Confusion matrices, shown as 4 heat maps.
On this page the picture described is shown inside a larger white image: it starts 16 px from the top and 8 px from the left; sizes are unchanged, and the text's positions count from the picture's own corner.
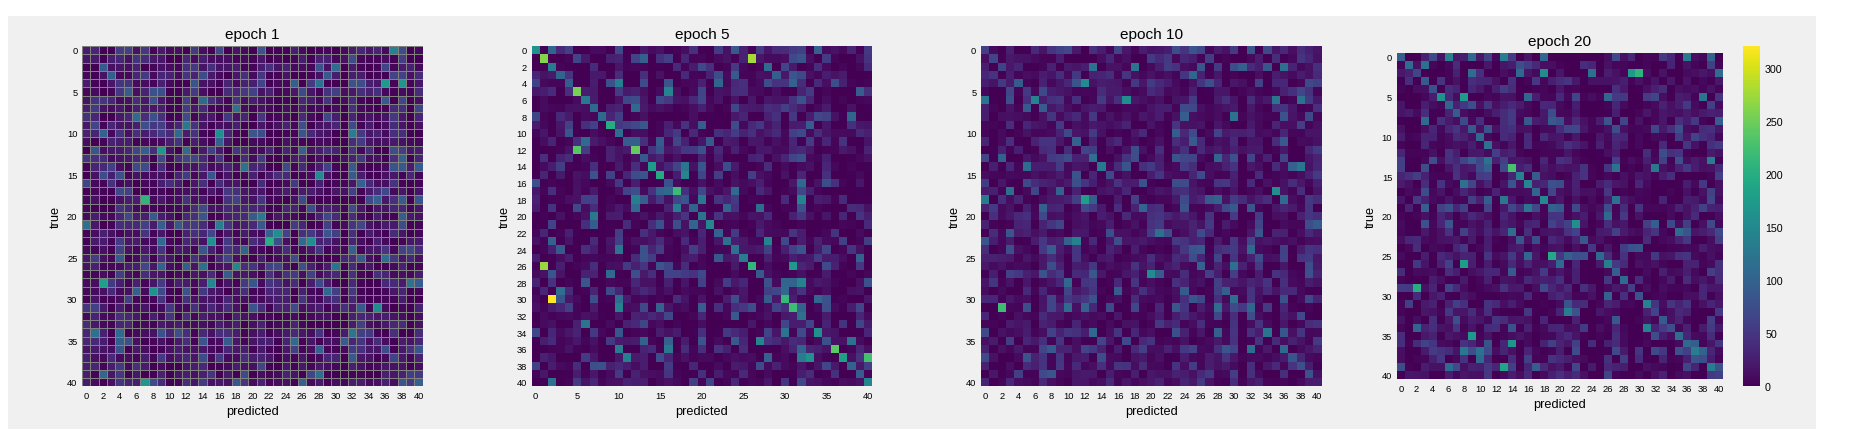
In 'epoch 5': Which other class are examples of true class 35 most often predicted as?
27
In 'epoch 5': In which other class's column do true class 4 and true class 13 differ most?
10
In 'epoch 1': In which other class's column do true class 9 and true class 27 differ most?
12
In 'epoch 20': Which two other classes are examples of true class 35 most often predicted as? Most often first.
9, 32
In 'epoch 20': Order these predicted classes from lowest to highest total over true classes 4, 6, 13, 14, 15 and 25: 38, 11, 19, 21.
38, 21, 19, 11
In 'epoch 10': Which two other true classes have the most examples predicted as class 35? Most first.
17, 6
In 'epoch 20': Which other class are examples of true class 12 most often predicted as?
33
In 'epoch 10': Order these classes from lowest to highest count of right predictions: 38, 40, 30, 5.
40, 5, 38, 30
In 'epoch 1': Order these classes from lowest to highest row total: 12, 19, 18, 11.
11, 19, 18, 12
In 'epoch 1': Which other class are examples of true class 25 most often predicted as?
36
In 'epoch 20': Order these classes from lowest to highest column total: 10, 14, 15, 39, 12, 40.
12, 15, 10, 40, 39, 14
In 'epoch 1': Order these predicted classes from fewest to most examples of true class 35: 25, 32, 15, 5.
15, 32, 5, 25
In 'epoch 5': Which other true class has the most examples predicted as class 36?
4
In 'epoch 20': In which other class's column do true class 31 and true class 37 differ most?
10
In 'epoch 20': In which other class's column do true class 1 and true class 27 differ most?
3
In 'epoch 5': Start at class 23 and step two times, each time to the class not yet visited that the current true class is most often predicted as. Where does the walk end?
32
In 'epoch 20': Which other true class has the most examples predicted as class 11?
13
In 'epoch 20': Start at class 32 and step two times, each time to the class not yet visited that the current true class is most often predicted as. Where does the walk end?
22
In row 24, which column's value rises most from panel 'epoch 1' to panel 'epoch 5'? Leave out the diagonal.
10
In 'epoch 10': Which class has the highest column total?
30
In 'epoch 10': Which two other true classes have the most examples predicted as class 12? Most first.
18, 4
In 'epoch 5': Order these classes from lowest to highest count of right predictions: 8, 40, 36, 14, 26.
8, 40, 14, 26, 36
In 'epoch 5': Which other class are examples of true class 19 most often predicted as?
17
